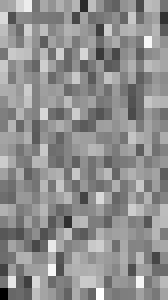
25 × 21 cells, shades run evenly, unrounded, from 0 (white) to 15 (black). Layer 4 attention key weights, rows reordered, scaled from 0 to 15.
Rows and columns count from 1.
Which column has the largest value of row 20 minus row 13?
6
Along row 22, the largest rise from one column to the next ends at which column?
8
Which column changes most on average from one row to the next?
10
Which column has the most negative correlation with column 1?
13
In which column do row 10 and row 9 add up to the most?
17
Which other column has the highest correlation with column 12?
2
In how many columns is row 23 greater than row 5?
10
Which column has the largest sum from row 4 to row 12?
18
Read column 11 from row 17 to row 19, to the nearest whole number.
11 7 4
